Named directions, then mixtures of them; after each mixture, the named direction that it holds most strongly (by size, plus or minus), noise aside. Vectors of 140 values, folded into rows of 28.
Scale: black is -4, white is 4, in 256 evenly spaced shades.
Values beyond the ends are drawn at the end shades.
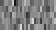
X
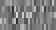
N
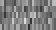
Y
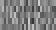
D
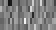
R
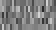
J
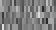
J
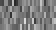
X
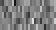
X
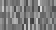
D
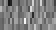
R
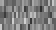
Y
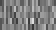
D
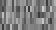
J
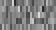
J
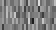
D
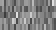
Y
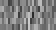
R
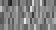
R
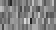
R
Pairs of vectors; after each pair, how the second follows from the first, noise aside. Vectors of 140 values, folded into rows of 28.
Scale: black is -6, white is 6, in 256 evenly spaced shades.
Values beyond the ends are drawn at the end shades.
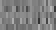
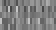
reversed, negated.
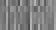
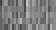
reversed, negated.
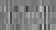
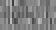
reversed, negated.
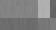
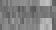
wrapped around.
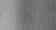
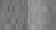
wrapped around, shrunk.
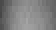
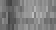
wrapped around.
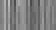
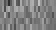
sign-scrambled.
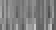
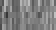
reversed.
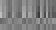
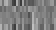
wrapped around.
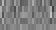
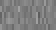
wrapped around, shrunk.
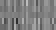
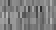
wrapped around.
